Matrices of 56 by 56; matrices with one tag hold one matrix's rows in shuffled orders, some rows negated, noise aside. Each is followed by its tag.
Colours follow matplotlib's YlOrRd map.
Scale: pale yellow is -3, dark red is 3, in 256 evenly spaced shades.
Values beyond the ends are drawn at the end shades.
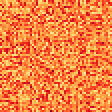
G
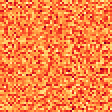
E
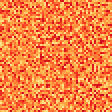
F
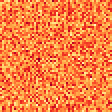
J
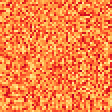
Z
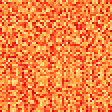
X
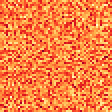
E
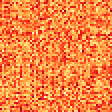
G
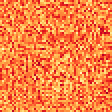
F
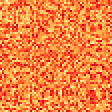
G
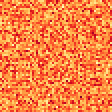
G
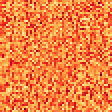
Z
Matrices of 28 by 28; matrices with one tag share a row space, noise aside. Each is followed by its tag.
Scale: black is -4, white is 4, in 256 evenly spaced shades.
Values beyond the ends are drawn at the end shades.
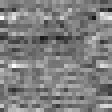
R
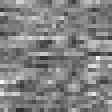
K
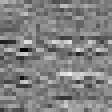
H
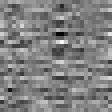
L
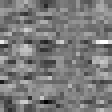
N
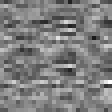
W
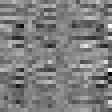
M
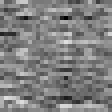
H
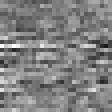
K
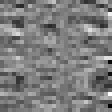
M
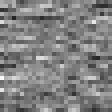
K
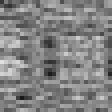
H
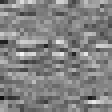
K
